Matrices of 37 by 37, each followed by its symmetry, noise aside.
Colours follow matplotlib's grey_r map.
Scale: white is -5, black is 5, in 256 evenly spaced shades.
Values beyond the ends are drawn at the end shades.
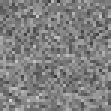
no symmetry.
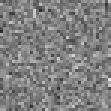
no symmetry.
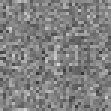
mirrored top to bottom.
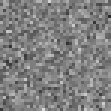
no symmetry.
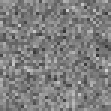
no symmetry.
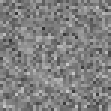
symmetric across the other diagonal.
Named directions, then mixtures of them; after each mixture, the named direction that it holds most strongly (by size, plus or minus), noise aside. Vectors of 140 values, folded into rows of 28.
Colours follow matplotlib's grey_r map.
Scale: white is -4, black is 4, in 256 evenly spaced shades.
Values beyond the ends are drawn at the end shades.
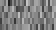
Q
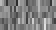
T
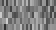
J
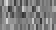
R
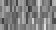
T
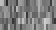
T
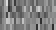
R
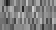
R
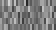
Q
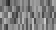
J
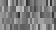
Q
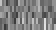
T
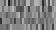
Q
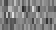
R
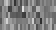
R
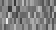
J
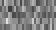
R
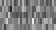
R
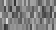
J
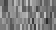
R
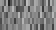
Q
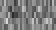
R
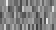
R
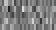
R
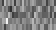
J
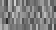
Q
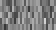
J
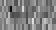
R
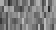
Q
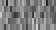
J
